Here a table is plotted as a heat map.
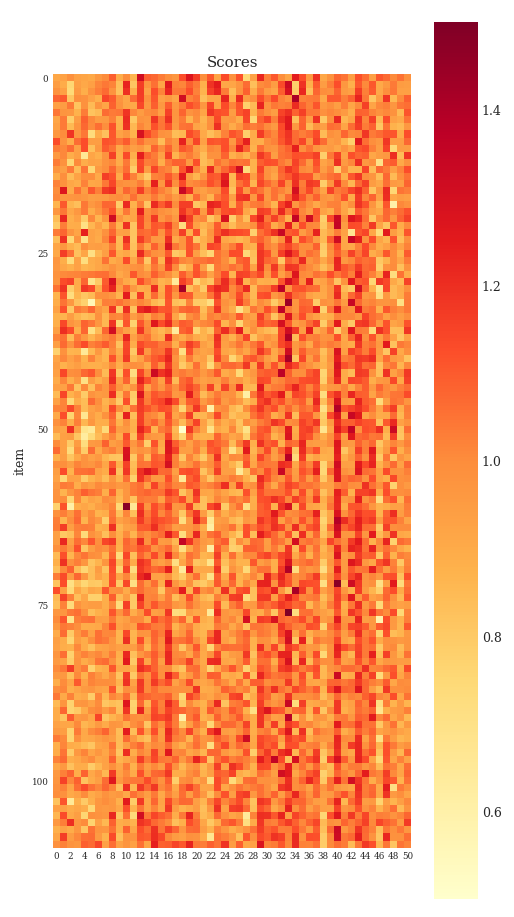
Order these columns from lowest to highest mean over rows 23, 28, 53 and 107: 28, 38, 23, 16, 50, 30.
38, 50, 28, 30, 23, 16
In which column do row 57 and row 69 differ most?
1
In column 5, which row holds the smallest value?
32
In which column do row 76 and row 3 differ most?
34
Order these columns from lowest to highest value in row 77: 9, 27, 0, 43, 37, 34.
9, 0, 34, 37, 43, 27
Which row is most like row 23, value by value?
48
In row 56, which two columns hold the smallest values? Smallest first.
26, 38
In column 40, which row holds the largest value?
72
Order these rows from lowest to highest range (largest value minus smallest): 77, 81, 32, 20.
81, 20, 77, 32
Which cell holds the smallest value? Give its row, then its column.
50, 18
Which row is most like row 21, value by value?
39
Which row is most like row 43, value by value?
11
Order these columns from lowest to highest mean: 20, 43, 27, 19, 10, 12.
27, 20, 19, 10, 12, 43
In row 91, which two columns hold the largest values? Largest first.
33, 45
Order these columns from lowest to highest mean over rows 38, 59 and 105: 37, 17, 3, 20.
17, 3, 37, 20
